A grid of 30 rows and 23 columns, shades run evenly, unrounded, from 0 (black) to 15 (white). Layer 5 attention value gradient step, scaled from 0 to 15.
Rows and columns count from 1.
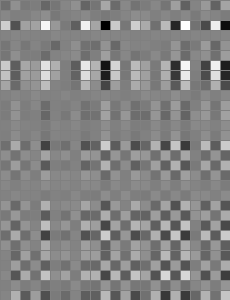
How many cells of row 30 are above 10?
6
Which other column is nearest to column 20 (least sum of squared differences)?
7
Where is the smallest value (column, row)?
11, 3
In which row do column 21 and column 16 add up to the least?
28
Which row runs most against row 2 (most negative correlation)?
4
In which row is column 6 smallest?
5
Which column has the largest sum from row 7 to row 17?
22
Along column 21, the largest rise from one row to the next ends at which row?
24
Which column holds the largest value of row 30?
23
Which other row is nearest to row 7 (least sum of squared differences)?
8
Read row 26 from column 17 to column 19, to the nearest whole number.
11 6 11
